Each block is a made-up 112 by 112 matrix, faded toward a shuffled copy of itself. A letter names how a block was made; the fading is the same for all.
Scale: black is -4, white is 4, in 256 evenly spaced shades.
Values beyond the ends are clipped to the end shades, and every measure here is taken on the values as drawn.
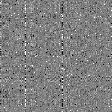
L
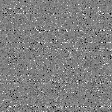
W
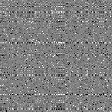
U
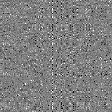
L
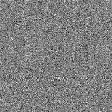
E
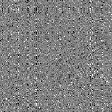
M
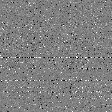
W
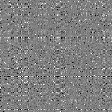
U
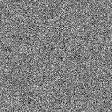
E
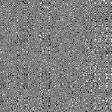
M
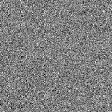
E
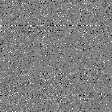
W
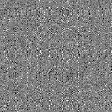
L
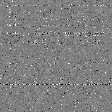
W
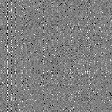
M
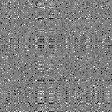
U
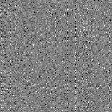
L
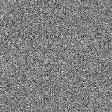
E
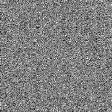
E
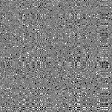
U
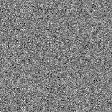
E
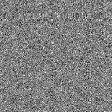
E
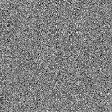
E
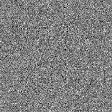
E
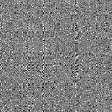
L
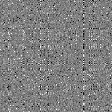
M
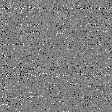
W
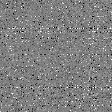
W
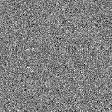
E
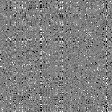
M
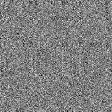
E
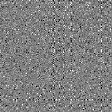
L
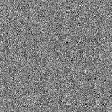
E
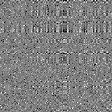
U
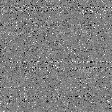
W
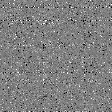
W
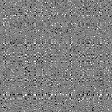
U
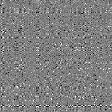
U
